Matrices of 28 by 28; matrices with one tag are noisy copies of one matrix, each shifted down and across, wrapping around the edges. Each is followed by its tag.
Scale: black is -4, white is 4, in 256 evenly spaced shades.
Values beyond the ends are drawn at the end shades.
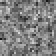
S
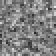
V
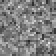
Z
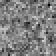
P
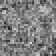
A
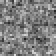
S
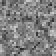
P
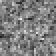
S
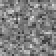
V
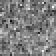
A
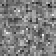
S
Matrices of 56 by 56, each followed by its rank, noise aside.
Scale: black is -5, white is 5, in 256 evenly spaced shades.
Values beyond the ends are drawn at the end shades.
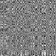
three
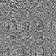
six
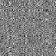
five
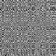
three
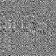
six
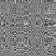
four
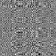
four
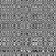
three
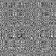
four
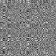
four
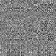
six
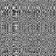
three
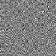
six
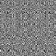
five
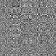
four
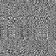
five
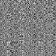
six
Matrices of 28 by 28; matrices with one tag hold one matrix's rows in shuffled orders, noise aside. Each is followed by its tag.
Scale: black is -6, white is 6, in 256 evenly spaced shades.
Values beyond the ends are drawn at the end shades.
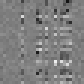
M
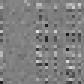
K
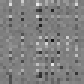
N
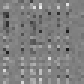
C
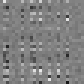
C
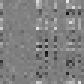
K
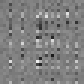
N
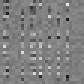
C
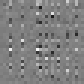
N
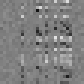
M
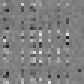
C
